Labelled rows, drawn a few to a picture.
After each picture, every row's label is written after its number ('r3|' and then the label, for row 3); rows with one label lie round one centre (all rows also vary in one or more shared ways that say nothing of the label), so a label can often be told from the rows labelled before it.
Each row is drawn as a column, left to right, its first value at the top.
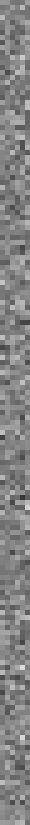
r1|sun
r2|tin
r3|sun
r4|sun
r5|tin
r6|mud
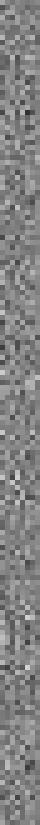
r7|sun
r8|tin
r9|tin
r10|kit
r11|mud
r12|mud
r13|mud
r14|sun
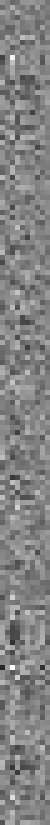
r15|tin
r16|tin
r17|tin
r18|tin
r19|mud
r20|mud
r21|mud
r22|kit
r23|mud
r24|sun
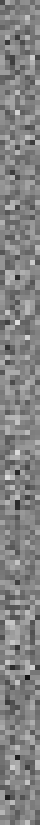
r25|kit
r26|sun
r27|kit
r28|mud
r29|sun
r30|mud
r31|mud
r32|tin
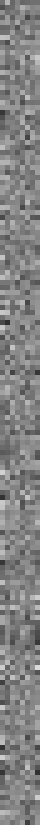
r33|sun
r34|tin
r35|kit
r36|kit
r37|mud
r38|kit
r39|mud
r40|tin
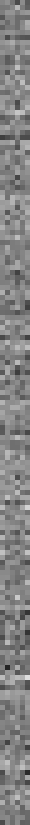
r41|kit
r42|tin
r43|kit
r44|kit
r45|sun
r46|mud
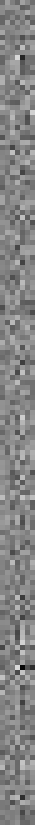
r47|kit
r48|tin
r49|tin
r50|tin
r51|mud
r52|tin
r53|mud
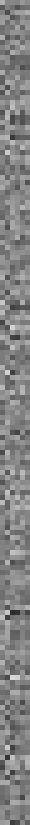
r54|tin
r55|sun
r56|kit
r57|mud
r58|tin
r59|tin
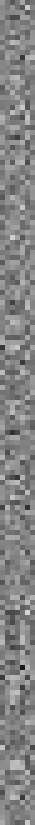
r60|tin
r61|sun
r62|kit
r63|tin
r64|mud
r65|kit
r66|mud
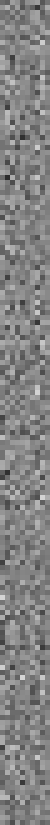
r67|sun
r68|sun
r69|tin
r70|kit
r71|mud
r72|sun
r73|mud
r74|tin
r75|sun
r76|kit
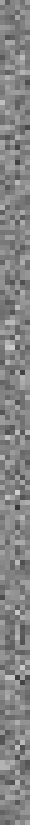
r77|sun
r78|sun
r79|mud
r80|kit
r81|mud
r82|mud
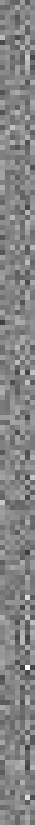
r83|sun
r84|sun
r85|kit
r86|kit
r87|sun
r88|tin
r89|sun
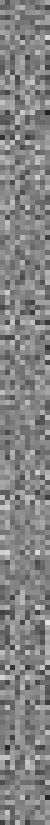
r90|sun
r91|sun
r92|sun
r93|mud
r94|kit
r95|kit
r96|mud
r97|tin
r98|tin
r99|sun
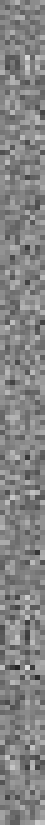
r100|tin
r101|sun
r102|kit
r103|mud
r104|mud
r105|mud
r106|tin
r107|mud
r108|mud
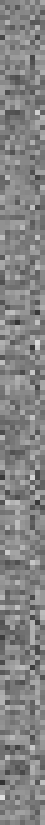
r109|tin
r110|tin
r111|kit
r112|mud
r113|kit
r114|tin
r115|kit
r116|mud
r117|tin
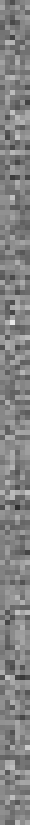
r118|kit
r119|mud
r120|kit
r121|sun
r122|sun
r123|tin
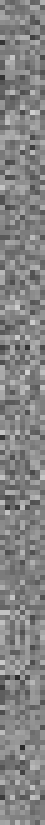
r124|mud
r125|sun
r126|mud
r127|mud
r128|mud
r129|tin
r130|kit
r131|sun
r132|tin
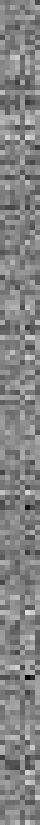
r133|mud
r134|sun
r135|tin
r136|mud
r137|mud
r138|mud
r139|tin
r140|kit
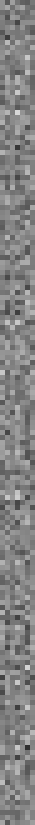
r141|mud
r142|kit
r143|sun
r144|kit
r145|sun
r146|sun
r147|tin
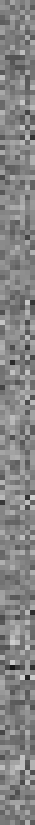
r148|sun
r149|kit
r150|mud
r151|kit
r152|sun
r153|tin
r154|mud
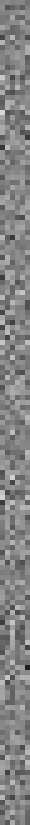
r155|tin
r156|sun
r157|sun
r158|tin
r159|mud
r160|mud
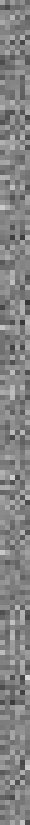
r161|kit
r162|mud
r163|sun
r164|tin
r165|sun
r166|kit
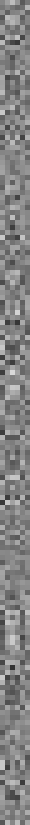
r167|mud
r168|mud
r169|tin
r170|sun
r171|mud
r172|kit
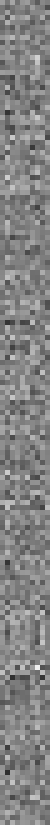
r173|kit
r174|tin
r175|mud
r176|sun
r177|tin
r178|kit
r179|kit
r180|sun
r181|mud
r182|mud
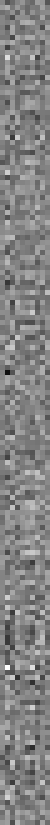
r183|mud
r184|kit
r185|mud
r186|tin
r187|tin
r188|sun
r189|sun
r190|kit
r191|kit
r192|sun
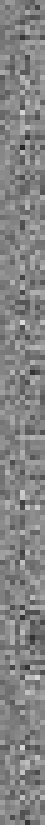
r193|mud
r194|sun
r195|kit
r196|mud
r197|sun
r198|sun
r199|kit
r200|mud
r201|tin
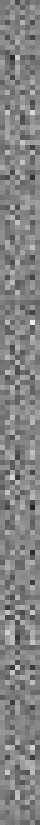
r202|mud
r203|sun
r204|kit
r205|sun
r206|tin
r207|kit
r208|kit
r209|mud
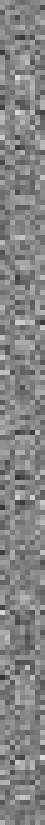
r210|sun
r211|tin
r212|mud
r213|tin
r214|mud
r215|sun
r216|tin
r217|sun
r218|tin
